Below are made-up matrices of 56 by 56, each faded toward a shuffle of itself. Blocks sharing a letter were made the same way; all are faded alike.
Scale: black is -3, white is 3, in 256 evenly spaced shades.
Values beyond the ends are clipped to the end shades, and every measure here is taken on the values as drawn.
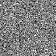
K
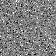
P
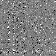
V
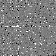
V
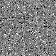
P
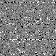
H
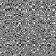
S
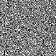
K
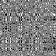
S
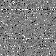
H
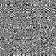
S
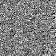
K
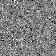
P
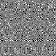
S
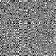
S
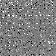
V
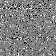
H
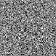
K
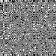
S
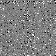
V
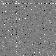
V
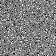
P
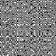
S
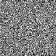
K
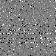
V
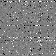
V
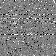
H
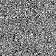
K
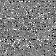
H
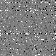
V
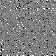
V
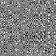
S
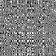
S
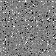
V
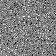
P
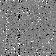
V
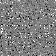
V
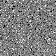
P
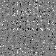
V
